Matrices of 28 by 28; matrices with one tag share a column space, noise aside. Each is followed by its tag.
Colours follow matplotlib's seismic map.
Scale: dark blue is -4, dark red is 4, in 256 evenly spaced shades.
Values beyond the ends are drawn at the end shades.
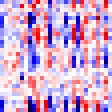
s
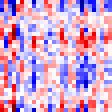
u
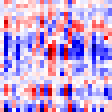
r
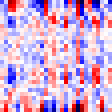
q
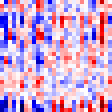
s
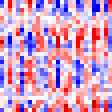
u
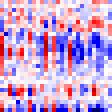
r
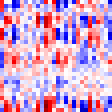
s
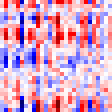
s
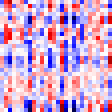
s
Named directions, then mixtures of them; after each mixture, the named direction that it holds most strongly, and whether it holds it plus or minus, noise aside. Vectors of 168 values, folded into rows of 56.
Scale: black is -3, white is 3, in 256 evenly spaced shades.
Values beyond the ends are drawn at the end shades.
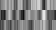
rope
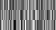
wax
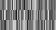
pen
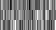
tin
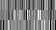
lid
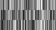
wax, minus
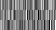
lid, minus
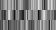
rope, plus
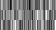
tin, plus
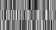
pen, minus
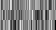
tin, minus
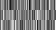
tin, plus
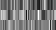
rope, minus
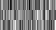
tin, plus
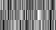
lid, plus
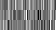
lid, minus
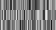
tin, plus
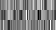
lid, minus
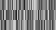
pen, plus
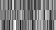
tin, plus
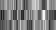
rope, plus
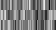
tin, minus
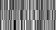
wax, plus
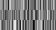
wax, minus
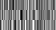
wax, plus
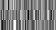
wax, minus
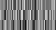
pen, minus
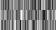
wax, minus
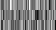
tin, minus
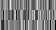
wax, minus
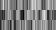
rope, plus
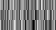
wax, minus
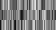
wax, plus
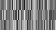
pen, plus
